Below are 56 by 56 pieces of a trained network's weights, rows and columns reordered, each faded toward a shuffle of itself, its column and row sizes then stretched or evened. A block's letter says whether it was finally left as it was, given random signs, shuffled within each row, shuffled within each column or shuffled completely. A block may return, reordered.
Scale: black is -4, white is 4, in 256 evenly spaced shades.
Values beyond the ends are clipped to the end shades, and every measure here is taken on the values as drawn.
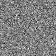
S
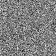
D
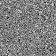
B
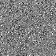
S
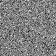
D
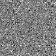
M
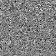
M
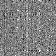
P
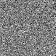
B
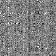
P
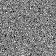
D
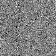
B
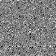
M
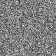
D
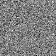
M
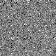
M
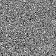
B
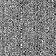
P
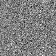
B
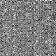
P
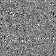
M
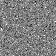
D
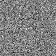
S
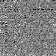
P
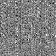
P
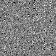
M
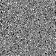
B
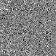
M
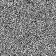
D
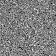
D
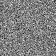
D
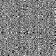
P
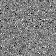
S
